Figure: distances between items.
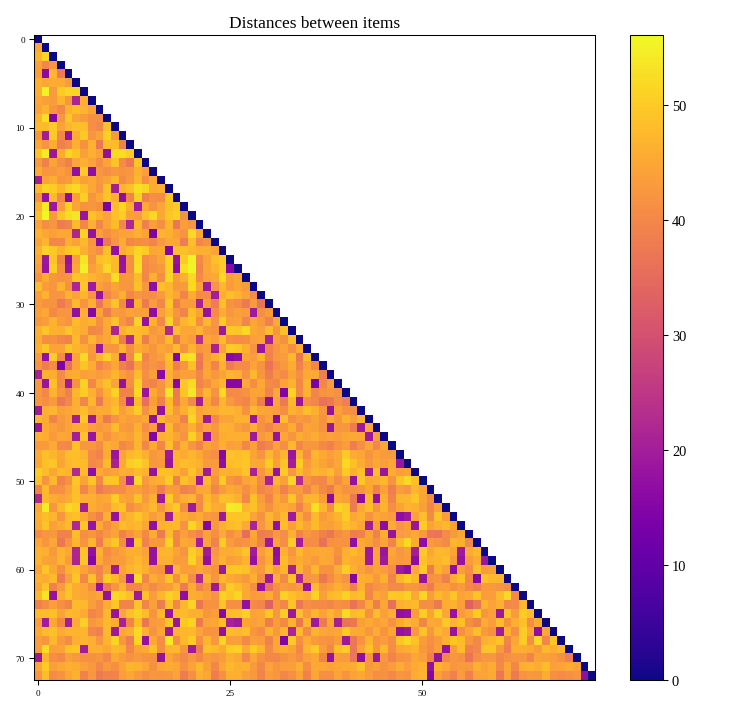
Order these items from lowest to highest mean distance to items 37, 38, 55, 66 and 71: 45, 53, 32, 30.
45, 30, 32, 53
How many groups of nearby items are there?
13
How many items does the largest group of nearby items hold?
12
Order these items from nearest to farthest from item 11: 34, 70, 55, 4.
4, 34, 70, 55
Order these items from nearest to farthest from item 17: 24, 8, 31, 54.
24, 54, 8, 31
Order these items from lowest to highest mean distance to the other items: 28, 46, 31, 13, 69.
31, 28, 46, 69, 13
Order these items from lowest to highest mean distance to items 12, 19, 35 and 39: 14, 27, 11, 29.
29, 11, 14, 27
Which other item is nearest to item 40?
32
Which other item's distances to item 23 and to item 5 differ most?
8
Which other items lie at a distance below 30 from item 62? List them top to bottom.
8, 23, 29, 35
